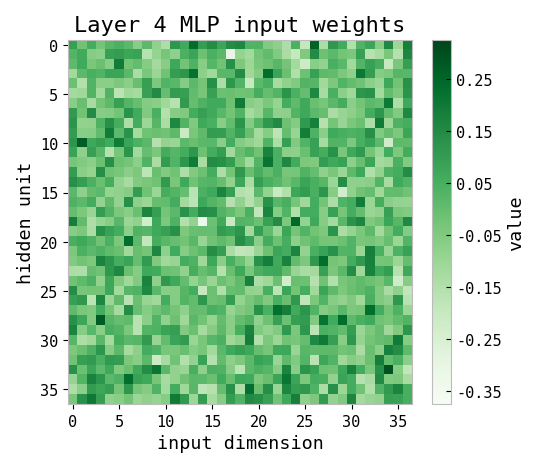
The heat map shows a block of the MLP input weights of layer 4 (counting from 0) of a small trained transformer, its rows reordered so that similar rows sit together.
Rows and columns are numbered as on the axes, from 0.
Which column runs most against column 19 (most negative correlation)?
15
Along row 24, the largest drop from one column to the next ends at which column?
20
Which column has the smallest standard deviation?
7
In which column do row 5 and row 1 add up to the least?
17
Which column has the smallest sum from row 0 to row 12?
19
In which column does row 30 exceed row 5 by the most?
27
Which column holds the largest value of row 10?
1
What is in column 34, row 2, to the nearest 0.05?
-0.2
